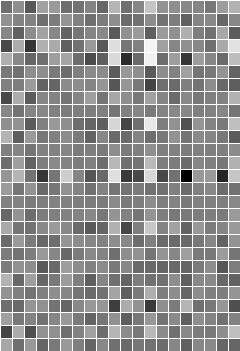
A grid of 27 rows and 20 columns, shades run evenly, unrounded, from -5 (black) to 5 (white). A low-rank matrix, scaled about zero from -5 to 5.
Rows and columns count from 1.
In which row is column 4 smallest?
14
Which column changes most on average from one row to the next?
13
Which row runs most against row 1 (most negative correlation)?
7
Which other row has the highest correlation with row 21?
19
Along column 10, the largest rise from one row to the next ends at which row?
4
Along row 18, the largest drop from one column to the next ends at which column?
11
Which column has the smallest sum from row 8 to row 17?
16
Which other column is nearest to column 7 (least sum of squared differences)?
18
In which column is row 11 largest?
1
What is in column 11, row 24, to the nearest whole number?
2
